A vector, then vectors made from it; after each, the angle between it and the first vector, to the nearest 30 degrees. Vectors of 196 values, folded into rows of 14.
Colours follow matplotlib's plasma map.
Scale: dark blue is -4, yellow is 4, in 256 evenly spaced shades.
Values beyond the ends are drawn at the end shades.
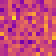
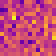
30 degrees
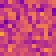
60 degrees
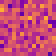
90 degrees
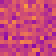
120 degrees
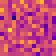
150 degrees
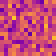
30 degrees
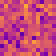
90 degrees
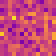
30 degrees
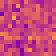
60 degrees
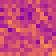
90 degrees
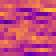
90 degrees
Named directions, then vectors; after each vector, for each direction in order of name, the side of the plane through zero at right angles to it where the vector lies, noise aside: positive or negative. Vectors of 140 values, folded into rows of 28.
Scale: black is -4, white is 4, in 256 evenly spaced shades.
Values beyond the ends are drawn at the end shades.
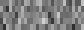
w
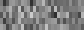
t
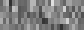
negative, negative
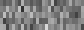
positive, negative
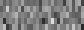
positive, negative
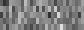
positive, positive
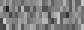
negative, positive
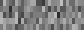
negative, negative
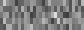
negative, positive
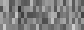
negative, negative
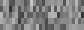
negative, negative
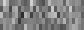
negative, negative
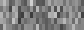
negative, negative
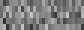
positive, negative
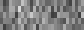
positive, positive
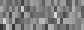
negative, positive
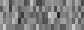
negative, negative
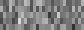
positive, positive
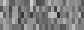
negative, negative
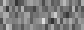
negative, positive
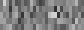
negative, negative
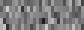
positive, negative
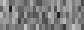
negative, negative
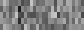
negative, negative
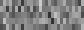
negative, positive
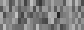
negative, negative
